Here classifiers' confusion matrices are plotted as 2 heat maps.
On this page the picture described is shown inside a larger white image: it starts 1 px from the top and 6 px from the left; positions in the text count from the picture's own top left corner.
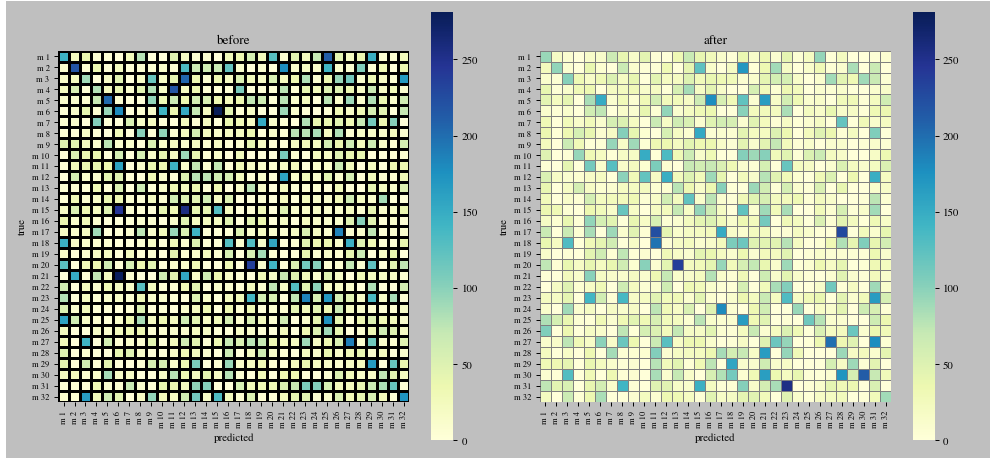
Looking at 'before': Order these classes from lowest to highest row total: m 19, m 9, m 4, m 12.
m 19, m 9, m 12, m 4
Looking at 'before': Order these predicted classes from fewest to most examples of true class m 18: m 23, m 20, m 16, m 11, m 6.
m 6, m 11, m 23, m 16, m 20
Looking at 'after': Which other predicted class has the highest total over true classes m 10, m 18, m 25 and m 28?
m 19
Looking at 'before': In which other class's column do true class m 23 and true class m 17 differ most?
m 25
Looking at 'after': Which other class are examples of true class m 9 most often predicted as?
m 7
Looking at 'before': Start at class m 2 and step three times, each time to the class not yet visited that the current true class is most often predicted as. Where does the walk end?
m 15
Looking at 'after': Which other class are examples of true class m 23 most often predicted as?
m 31
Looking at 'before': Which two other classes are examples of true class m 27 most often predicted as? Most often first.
m 3, m 29
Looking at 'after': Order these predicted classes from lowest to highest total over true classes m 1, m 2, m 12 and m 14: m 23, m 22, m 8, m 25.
m 25, m 23, m 22, m 8
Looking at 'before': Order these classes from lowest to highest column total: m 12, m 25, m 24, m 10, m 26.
m 10, m 24, m 26, m 25, m 12
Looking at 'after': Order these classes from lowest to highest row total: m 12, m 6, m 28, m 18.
m 6, m 28, m 12, m 18
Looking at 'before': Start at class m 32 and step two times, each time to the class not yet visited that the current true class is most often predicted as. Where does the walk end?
m 12
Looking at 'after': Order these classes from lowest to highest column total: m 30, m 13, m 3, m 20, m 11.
m 30, m 20, m 13, m 3, m 11
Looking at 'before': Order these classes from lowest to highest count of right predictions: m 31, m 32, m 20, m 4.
m 4, m 31, m 20, m 32
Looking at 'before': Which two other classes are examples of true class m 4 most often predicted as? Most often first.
m 11, m 17
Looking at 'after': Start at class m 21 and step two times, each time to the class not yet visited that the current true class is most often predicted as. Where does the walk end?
m 16
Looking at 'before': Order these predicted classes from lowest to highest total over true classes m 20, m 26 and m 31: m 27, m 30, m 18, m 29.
m 27, m 30, m 29, m 18
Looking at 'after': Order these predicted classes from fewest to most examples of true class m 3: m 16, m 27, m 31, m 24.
m 24, m 16, m 31, m 27
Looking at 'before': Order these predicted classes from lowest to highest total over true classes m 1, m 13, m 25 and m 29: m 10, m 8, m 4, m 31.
m 4, m 10, m 31, m 8
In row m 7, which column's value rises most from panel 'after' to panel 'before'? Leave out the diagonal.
m 19
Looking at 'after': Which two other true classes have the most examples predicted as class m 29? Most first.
m 26, m 2
